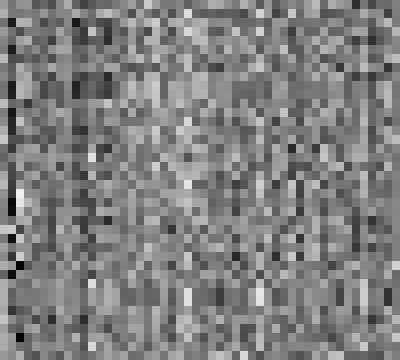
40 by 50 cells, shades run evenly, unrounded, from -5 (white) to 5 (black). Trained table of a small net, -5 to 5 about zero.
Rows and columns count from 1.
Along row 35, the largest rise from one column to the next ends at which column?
2
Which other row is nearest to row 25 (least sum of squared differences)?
5
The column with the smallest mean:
24
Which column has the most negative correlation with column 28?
46
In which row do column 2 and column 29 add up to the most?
23
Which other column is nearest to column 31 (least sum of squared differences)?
42
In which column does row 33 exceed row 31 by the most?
49
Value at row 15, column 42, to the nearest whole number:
0
